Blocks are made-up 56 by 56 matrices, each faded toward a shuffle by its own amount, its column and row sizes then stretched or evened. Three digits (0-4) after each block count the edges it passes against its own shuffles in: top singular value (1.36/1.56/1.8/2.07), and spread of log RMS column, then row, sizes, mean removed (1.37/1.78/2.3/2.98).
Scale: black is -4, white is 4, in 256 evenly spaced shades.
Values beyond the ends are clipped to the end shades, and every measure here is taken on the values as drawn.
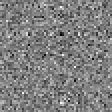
2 1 1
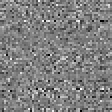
3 0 3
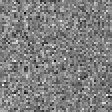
3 1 0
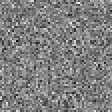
3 1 1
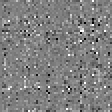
1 3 2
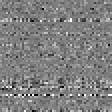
4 0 4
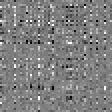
4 4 3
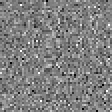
3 0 0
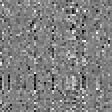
4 3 0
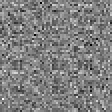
4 2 1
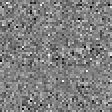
0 1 2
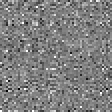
4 1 2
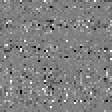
0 2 3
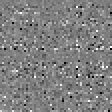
0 1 3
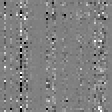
3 4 1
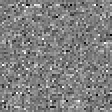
2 0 2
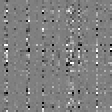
2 4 2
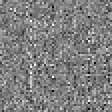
0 3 0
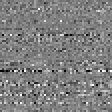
1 0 4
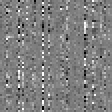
4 4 0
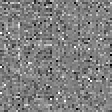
3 2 1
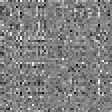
4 2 2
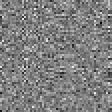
4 2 1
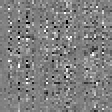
3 4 2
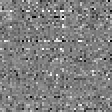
1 1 3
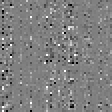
1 4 1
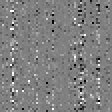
3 4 0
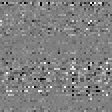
1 1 4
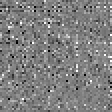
2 3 2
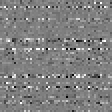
3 2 4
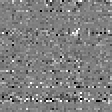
2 2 4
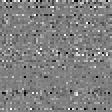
3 0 4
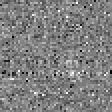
2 0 2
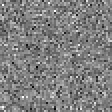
1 0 1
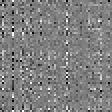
4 4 2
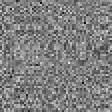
4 1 0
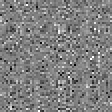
4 2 0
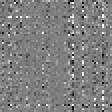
3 4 2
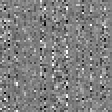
1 4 0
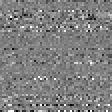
3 0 4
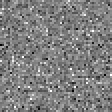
0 0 1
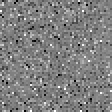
1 0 0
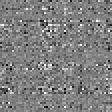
0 2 4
